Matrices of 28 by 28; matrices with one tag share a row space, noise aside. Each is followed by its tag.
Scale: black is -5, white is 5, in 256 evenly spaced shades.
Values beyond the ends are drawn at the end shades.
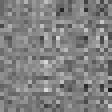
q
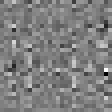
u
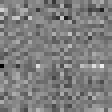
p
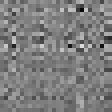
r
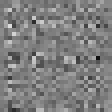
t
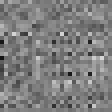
p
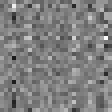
u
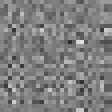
r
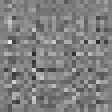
t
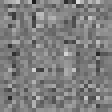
t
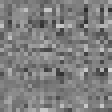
q
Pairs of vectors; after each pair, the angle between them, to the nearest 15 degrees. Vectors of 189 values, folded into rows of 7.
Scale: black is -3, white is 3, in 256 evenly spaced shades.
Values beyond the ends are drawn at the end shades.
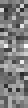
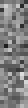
150 degrees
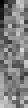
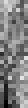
105 degrees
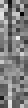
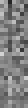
45 degrees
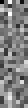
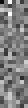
15 degrees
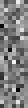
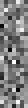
15 degrees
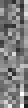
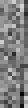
165 degrees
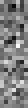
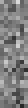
30 degrees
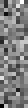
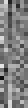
105 degrees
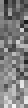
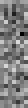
75 degrees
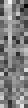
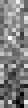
90 degrees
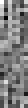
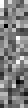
60 degrees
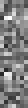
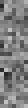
150 degrees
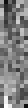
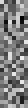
75 degrees
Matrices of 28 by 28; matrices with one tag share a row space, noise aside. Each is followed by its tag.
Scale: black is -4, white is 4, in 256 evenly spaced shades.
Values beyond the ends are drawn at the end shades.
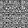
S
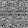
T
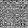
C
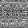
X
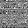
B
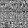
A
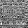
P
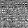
T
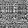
B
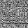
T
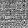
A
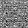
B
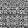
C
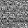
T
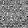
X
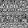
X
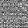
X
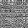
A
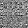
P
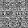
S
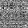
X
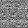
T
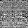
P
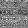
B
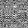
B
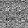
S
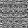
P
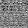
X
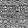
C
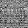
C
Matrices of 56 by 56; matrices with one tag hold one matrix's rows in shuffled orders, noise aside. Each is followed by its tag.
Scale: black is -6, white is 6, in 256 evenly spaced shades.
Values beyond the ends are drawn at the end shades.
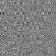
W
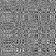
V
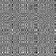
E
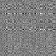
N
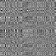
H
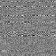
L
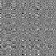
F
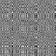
E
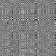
E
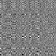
F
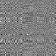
H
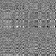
V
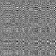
V
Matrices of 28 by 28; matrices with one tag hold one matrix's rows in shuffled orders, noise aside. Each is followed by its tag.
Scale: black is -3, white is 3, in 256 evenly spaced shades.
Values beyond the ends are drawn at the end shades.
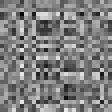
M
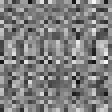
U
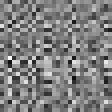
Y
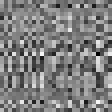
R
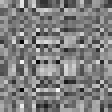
M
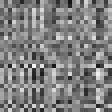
R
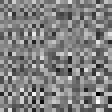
R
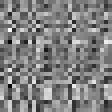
Y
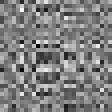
M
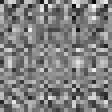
U
